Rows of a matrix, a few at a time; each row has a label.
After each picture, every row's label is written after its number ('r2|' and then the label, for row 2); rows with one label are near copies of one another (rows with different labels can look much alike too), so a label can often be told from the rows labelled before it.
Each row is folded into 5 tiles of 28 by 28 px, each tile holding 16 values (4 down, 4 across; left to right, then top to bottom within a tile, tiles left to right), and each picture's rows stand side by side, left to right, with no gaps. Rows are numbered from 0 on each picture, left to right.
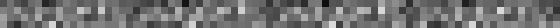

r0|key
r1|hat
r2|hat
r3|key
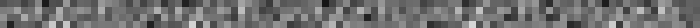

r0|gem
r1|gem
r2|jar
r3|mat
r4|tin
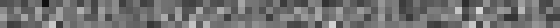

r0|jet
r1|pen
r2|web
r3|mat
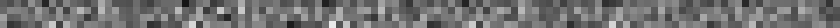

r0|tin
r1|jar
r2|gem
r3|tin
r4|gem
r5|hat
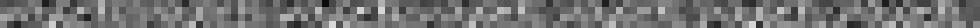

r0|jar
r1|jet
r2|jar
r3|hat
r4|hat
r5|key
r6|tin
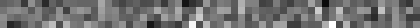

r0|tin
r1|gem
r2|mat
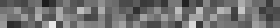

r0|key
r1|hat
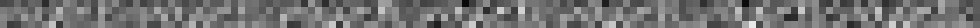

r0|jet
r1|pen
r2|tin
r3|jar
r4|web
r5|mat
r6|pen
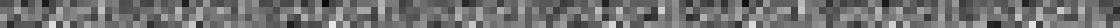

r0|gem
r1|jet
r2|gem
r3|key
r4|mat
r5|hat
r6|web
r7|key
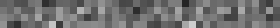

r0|key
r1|mat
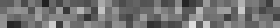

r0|tin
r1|gem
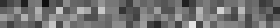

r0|hat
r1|key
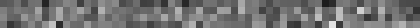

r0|jet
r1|hat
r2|key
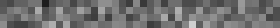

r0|mat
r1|pen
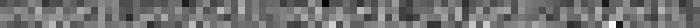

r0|web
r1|jar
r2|web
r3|pen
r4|jet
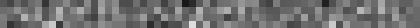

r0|jet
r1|gem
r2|jar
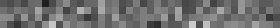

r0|jar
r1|pen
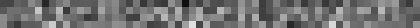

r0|mat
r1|web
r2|gem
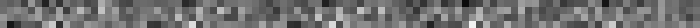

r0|tin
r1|key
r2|key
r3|gem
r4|web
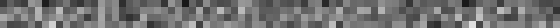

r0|web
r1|tin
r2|hat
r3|key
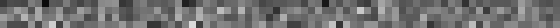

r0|web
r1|key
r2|tin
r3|tin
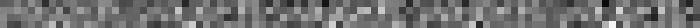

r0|tin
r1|mat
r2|hat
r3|jet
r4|mat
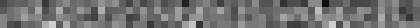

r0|mat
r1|jet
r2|web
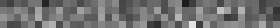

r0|web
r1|key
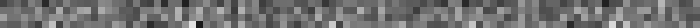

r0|hat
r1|jet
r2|key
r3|web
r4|gem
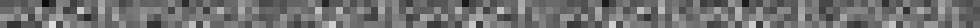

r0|jar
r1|tin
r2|mat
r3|jar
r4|jar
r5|web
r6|tin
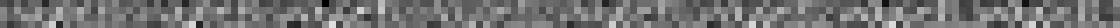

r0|jet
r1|jet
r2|jar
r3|pen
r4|gem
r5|pen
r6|web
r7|web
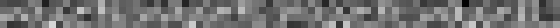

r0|jar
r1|hat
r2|tin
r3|web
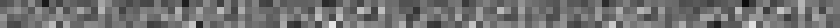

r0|tin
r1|jet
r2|key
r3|key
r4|key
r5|jar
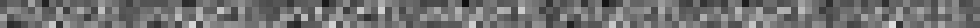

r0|tin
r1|key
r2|jar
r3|hat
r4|gem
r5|hat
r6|jet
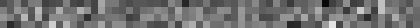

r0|pen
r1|web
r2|jar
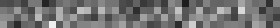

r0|key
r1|hat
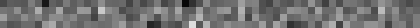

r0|hat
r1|gem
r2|tin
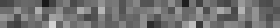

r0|jar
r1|tin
